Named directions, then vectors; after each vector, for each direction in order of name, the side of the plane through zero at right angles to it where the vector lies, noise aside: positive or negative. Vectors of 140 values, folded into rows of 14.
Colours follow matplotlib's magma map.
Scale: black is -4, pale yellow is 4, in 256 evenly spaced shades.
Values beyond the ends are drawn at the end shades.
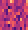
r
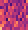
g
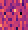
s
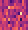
positive, negative, negative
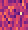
positive, negative, negative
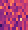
negative, positive, negative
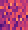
negative, positive, negative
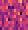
negative, positive, positive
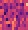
positive, positive, positive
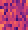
positive, positive, positive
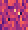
negative, positive, positive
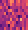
negative, positive, negative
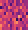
positive, negative, positive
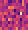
positive, negative, negative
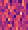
positive, negative, negative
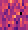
negative, positive, positive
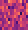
negative, positive, positive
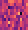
negative, positive, positive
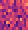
negative, positive, negative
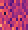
positive, negative, positive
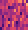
negative, positive, positive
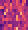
negative, negative, negative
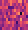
negative, positive, positive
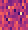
positive, negative, negative
